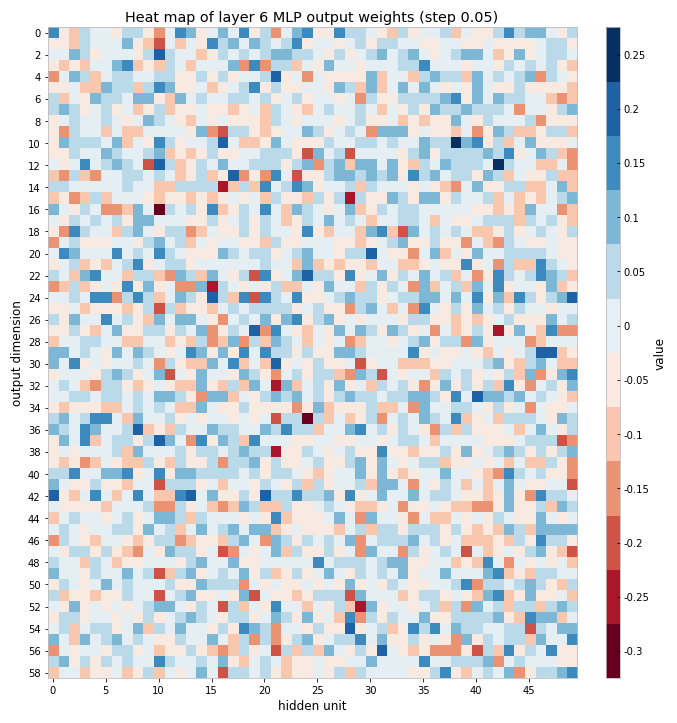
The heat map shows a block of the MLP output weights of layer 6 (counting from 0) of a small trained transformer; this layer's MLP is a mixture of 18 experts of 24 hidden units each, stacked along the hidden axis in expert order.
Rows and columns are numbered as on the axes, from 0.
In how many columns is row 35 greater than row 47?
23
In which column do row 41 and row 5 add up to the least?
49
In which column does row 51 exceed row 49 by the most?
45
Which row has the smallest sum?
43
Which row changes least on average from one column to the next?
8
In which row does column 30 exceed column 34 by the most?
20
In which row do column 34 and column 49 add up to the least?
41
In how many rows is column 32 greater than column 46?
22
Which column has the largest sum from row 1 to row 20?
21
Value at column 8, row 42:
0.15
